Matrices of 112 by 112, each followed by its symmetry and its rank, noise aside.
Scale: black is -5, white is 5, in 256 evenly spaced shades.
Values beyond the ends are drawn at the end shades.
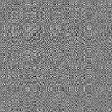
symmetric, rank four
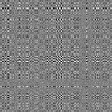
no symmetry, rank two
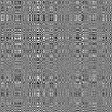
antisymmetric, rank two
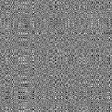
no symmetry, rank four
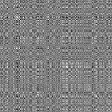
symmetric, rank two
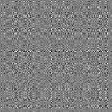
no symmetry, rank four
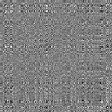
symmetric, rank four
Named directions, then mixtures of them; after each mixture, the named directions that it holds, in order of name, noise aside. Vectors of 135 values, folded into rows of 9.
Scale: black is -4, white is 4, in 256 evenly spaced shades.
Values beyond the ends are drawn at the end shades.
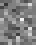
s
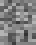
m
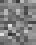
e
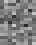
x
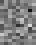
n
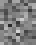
e, m, n.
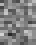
e, s.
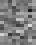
m, n.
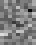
m, n, x.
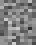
s, x.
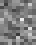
s.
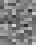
x.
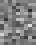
m, n.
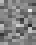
n.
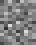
e, m.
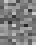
x.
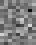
n.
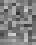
e, m, x.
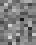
e, m, s.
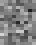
m, n, x.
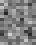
e, s.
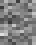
e, m, x.
